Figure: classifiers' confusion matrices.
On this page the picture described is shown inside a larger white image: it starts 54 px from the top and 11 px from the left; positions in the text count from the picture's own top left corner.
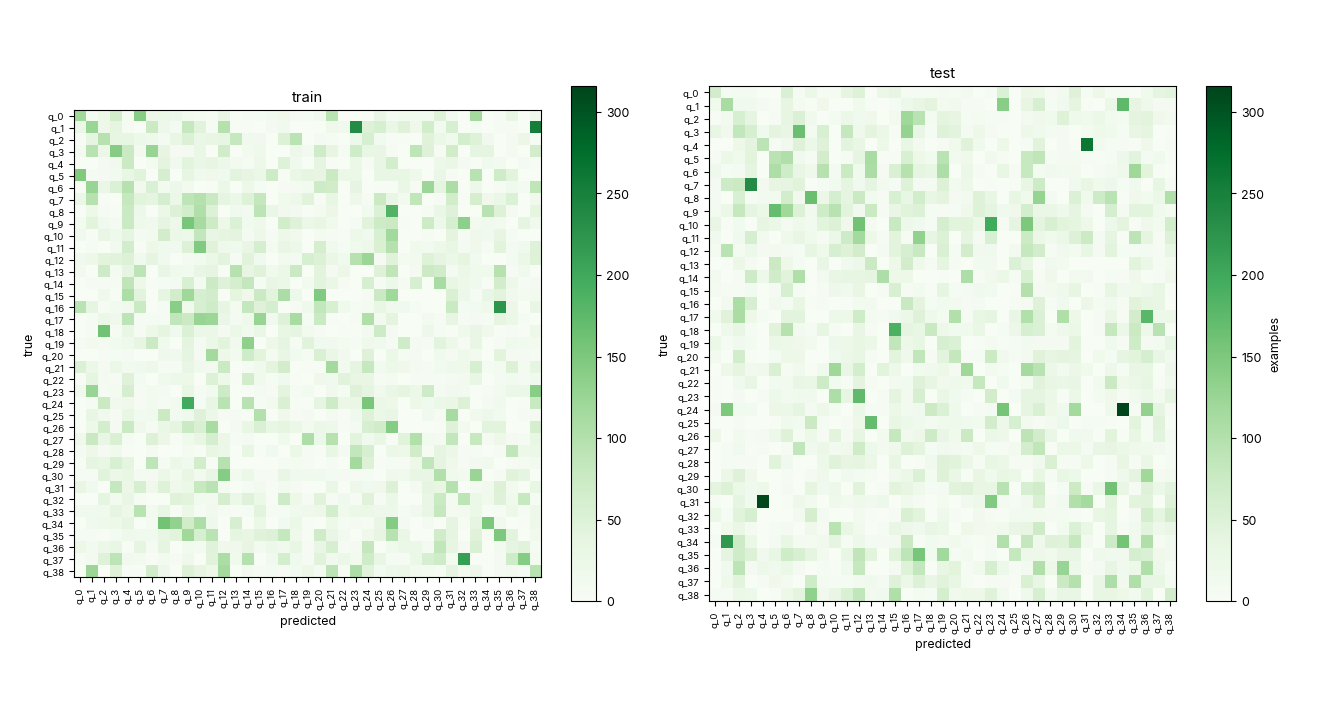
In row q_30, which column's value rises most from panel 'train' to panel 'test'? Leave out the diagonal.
q_24
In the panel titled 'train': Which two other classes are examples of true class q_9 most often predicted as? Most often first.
q_32, q_10
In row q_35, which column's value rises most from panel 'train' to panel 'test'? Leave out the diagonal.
q_19
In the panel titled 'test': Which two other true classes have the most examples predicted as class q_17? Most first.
q_35, q_11
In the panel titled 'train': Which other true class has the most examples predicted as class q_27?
q_19
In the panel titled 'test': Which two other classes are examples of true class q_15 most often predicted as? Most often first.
q_26, q_6
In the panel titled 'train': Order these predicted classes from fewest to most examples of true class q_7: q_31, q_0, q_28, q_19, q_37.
q_37, q_0, q_19, q_31, q_28
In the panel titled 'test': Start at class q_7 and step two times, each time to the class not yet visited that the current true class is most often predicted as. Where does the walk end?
q_16
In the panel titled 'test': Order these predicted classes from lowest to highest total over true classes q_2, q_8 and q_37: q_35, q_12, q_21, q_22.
q_21, q_22, q_12, q_35
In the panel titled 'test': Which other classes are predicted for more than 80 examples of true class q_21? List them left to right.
q_10, q_26, q_27
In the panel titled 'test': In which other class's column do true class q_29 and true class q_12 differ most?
q_36
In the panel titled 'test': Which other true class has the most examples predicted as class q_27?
q_8
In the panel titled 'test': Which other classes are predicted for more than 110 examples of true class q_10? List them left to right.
q_12, q_23, q_26
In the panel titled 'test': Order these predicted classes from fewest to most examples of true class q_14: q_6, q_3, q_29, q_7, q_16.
q_29, q_16, q_6, q_3, q_7
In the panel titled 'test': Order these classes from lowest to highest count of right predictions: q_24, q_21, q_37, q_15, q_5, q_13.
q_37, q_15, q_13, q_5, q_21, q_24
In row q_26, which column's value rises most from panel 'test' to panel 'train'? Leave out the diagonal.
q_11
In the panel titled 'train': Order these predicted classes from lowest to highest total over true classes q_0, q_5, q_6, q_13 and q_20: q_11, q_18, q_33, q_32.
q_32, q_18, q_11, q_33
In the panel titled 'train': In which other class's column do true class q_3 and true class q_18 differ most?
q_2
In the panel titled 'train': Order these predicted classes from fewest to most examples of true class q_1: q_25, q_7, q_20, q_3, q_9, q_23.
q_20, q_7, q_3, q_25, q_9, q_23
